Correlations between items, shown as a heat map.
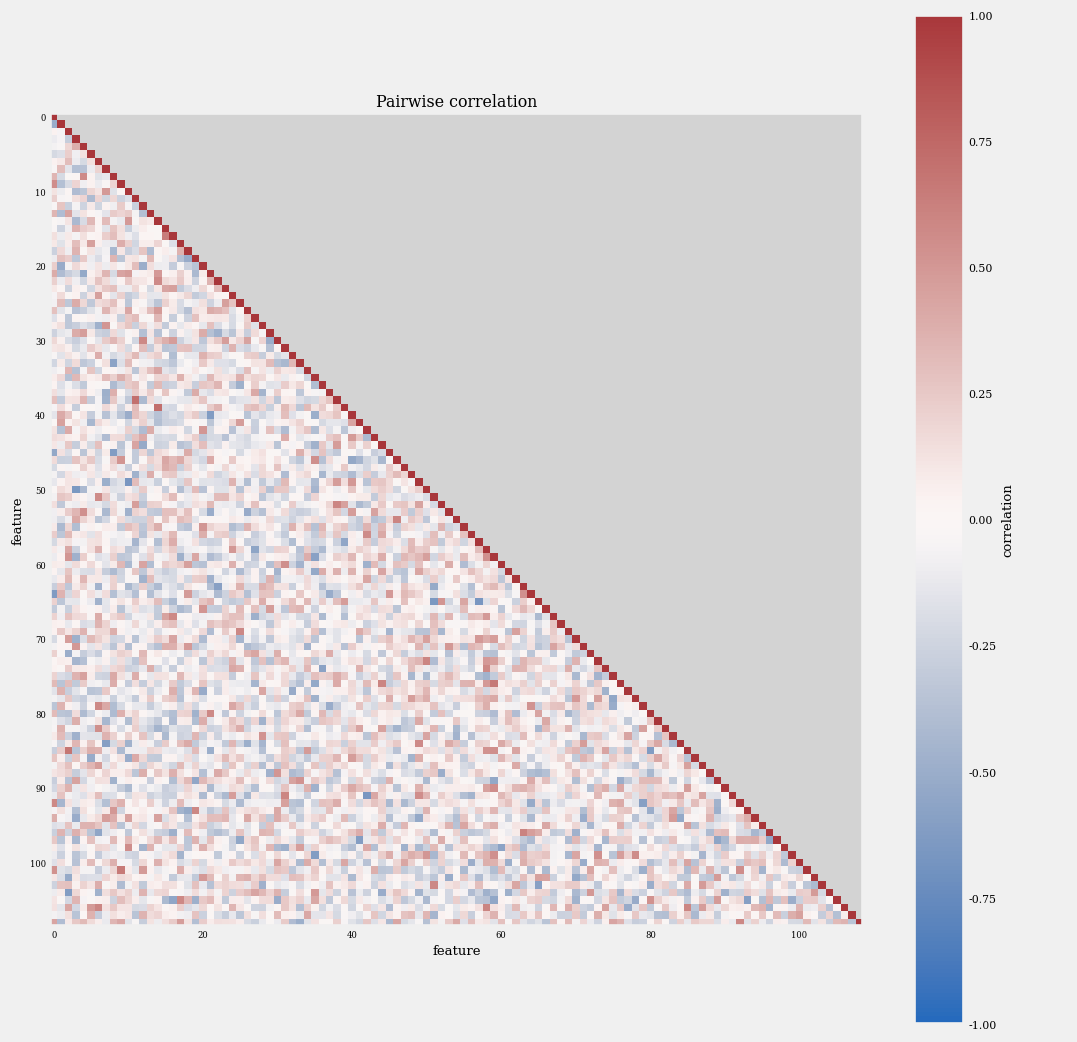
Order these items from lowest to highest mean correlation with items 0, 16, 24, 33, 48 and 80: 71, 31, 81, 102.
31, 81, 102, 71
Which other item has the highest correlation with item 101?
9
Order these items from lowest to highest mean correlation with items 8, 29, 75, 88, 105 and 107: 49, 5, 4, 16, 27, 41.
49, 41, 16, 27, 5, 4
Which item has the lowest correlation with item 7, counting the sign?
84
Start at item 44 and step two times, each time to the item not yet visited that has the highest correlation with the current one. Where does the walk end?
59
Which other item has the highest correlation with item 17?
105
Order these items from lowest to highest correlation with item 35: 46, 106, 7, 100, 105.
106, 100, 7, 105, 46
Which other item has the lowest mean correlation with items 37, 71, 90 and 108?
10
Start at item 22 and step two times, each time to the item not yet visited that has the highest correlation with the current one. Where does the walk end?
39
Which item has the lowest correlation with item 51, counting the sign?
65
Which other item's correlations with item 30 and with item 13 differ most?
12
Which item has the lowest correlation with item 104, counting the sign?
2
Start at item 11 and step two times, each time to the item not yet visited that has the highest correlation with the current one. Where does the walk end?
52
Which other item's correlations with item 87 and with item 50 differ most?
99
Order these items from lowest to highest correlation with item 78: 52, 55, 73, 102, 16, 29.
29, 102, 52, 55, 16, 73
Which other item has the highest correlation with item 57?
70
